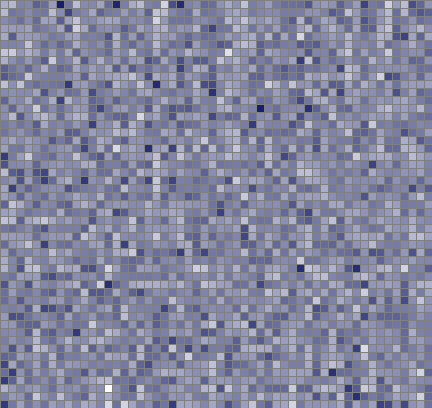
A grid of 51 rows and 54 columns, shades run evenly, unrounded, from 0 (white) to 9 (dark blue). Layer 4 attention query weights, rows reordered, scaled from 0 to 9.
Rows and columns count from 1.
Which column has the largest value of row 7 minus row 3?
10
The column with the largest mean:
6
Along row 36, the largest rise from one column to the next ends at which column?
14
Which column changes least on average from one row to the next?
50
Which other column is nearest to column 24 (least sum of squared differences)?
43
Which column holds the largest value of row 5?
51
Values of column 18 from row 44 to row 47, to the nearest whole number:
3 3 6 6
